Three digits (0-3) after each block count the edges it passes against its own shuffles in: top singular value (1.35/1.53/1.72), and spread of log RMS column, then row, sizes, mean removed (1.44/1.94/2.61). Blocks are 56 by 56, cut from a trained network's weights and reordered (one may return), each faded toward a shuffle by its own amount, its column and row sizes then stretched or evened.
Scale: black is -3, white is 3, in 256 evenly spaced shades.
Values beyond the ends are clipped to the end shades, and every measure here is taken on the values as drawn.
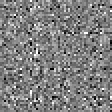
1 2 1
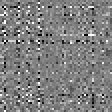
3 3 3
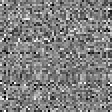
3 1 2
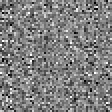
1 2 0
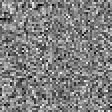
2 0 0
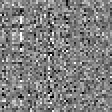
3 3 0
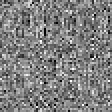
3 2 0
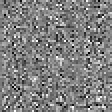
2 3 1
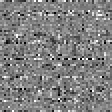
2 1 3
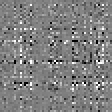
2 3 3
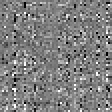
0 3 2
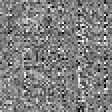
2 3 0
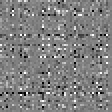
1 3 3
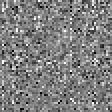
0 2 2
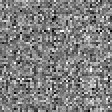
3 1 1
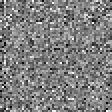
2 1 2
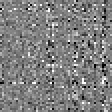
2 3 2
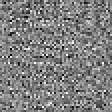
3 1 2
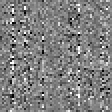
0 3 0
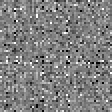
0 2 2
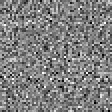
1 0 1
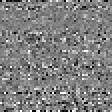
2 1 3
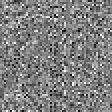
1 2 1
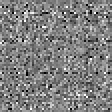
1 1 2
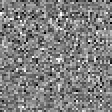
2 1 1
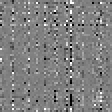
3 3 2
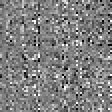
3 3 2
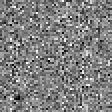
1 2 0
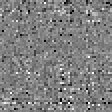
0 1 2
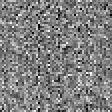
3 2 0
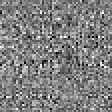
3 1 2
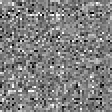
1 2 2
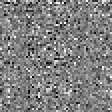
2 2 1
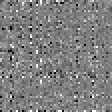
0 3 2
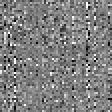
1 3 1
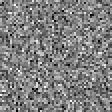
1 0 0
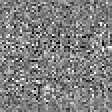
1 1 2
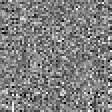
2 2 1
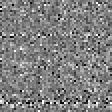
1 1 2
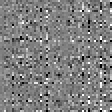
3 3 2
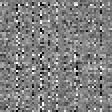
3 3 1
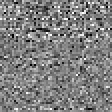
2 0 3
